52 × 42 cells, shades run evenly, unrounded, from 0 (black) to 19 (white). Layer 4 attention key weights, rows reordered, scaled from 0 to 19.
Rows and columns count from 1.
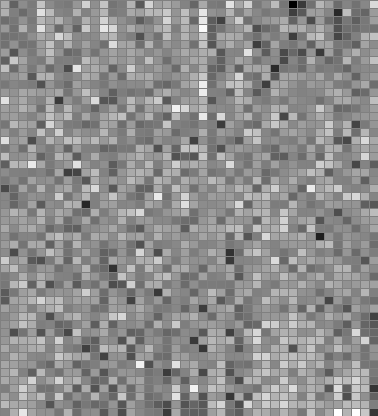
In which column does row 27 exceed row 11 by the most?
30
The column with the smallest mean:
42
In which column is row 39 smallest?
23
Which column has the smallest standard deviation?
3
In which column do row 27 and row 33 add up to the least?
26
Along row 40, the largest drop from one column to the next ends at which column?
15
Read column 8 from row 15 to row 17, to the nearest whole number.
14 9 10
